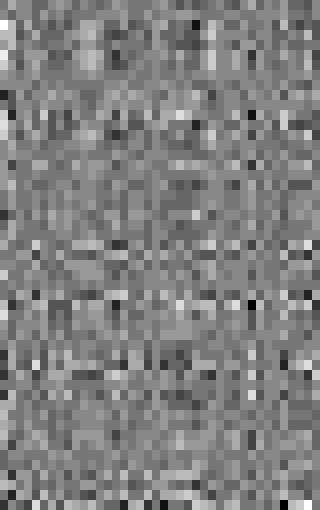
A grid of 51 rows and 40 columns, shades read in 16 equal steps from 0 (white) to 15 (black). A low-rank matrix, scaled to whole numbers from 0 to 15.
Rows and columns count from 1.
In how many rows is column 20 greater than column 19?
16
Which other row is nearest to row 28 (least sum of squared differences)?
32
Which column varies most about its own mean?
1
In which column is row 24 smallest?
2
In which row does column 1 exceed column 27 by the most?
51
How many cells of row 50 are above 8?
9
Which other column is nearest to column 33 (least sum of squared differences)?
13
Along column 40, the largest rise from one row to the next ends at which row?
31
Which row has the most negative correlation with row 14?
38
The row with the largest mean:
19
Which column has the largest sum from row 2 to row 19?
25
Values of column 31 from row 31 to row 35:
8 7 7 8 7
